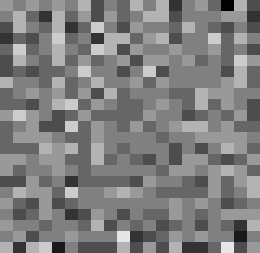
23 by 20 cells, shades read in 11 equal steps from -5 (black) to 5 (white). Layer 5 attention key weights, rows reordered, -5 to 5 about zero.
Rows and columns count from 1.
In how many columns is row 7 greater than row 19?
5
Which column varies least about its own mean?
17
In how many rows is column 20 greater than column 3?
10
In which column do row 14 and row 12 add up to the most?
6
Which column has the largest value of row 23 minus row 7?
18
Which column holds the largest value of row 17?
20
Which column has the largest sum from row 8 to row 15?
8
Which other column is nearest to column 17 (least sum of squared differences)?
9
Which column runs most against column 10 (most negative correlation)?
11
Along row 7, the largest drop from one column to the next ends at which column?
13
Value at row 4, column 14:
-2
